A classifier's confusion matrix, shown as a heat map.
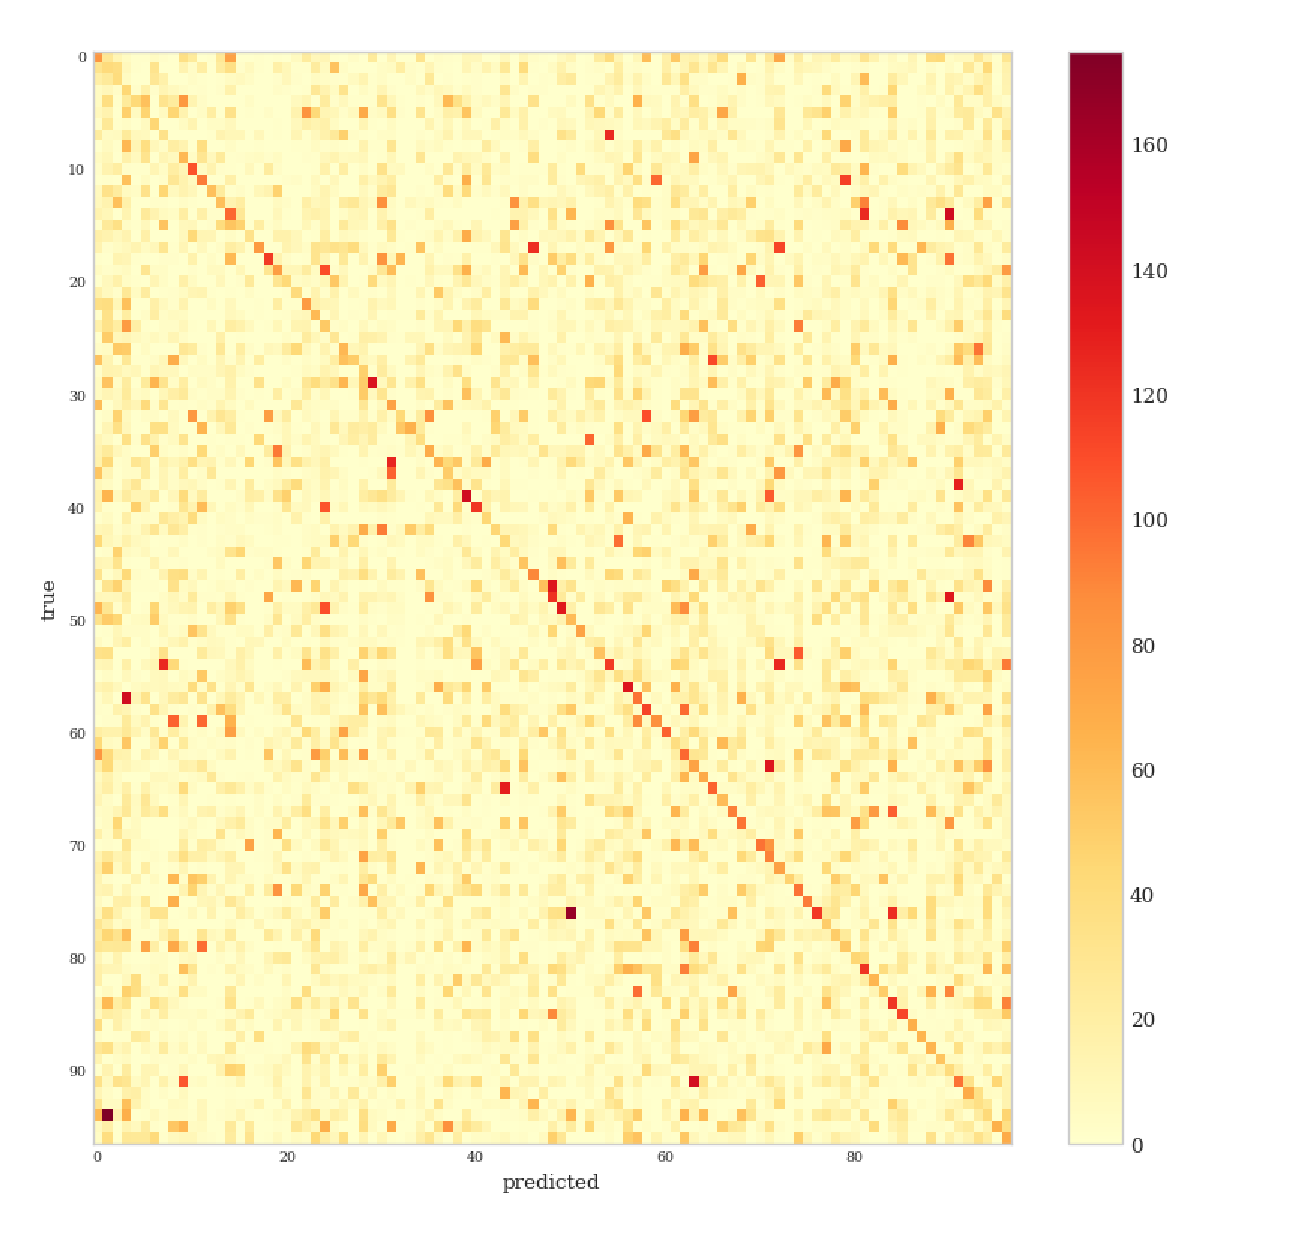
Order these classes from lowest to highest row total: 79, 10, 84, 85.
10, 85, 84, 79
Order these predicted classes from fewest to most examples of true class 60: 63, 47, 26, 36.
36, 63, 47, 26
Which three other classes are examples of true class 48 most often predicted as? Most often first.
90, 35, 18
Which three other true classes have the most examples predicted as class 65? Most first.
27, 29, 43
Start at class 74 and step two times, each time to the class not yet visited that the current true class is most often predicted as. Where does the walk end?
24
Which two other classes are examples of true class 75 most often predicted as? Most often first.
8, 29
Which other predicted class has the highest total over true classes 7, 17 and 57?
54
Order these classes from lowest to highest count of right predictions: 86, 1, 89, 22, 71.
1, 89, 86, 22, 71
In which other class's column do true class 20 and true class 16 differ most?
70
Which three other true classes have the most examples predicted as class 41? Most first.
36, 56, 59
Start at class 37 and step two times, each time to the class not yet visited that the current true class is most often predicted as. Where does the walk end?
84
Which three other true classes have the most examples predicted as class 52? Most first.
34, 20, 39
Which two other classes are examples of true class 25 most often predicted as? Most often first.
43, 1
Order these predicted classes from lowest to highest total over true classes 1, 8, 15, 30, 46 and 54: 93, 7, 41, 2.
41, 2, 93, 7
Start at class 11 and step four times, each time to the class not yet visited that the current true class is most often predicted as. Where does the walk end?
28
